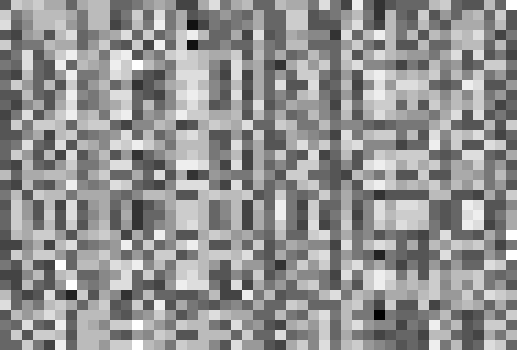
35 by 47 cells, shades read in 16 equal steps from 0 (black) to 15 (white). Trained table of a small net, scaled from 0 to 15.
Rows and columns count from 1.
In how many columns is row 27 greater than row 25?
21
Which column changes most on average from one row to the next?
35
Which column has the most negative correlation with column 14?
39
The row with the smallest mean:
5
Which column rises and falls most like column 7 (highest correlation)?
44
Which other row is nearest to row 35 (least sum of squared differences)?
33
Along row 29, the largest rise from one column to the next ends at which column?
22
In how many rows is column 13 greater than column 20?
14
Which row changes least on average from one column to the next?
20
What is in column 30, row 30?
11
